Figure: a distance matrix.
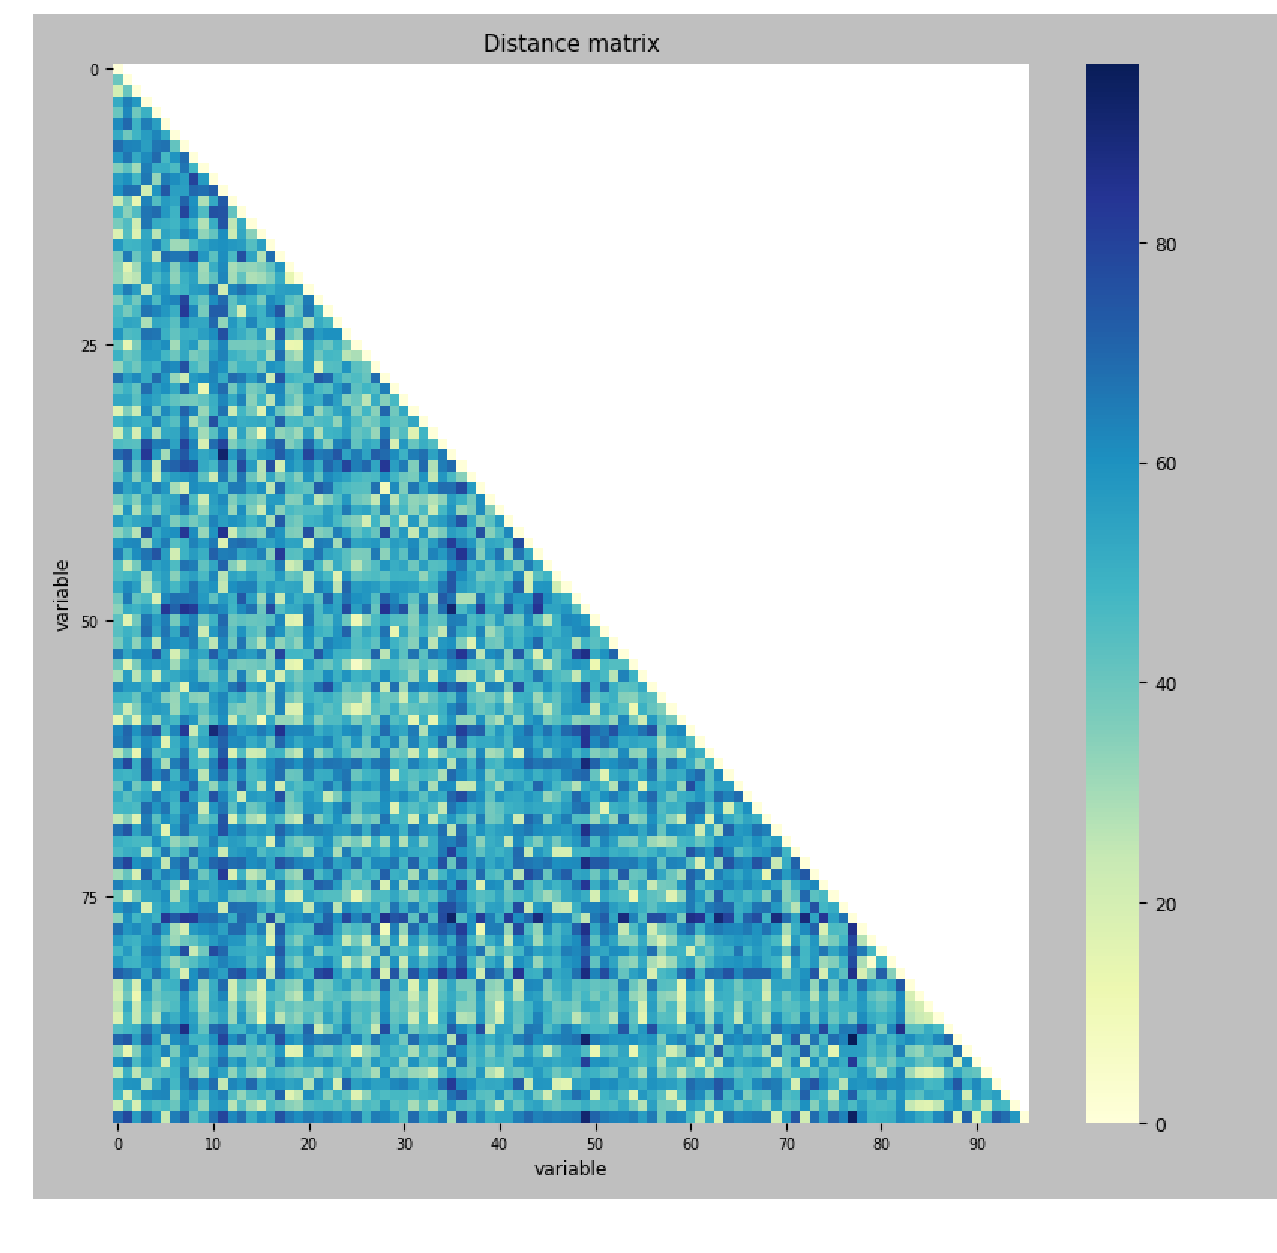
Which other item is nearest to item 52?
37
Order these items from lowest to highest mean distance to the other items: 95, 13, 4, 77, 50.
50, 4, 13, 95, 77
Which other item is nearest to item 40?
85
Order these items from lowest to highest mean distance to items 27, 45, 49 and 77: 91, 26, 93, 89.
89, 91, 93, 26
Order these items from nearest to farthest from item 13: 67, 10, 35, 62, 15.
62, 15, 67, 35, 10
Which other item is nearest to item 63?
95
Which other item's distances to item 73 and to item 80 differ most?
60
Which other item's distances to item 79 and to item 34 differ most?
81
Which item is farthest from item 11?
35
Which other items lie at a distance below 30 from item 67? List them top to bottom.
9, 29, 34, 51, 64
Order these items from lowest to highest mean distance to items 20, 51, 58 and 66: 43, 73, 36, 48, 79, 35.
43, 79, 73, 48, 36, 35
